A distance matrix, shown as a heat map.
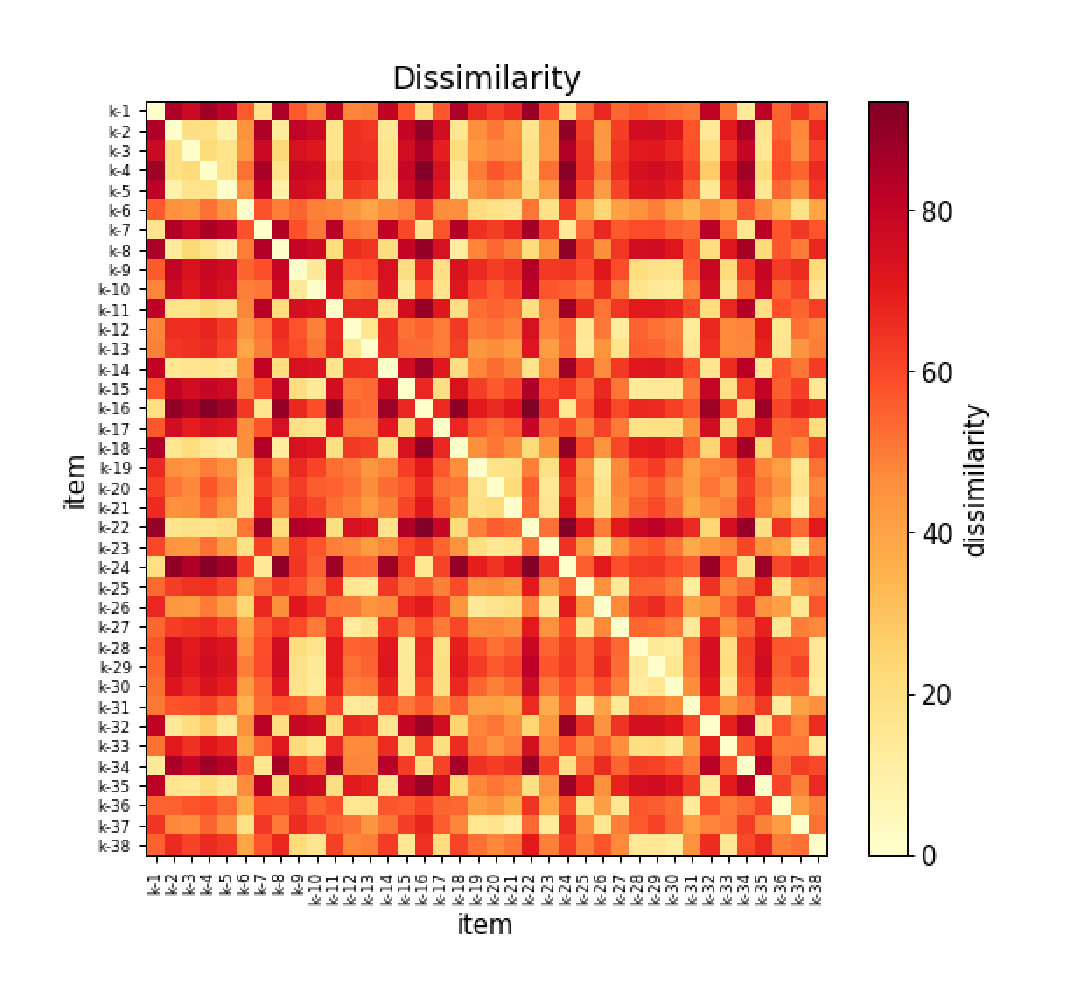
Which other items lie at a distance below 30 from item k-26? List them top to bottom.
k-6, k-19, k-20, k-21, k-23, k-37
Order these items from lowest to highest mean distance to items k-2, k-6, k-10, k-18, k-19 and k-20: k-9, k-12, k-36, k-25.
k-36, k-25, k-12, k-9
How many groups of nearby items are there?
5
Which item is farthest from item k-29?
k-22
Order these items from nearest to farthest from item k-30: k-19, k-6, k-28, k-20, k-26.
k-28, k-6, k-20, k-19, k-26
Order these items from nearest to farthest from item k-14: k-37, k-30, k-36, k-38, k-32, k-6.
k-32, k-6, k-37, k-36, k-38, k-30
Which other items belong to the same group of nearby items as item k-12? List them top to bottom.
k-13, k-25, k-27, k-31, k-36
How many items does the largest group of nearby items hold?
11
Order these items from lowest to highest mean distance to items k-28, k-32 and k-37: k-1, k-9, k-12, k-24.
k-9, k-12, k-1, k-24
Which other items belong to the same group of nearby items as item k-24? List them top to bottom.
k-1, k-7, k-16, k-34
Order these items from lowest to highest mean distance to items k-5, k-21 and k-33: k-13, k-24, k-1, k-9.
k-13, k-9, k-1, k-24
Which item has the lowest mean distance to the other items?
k-6
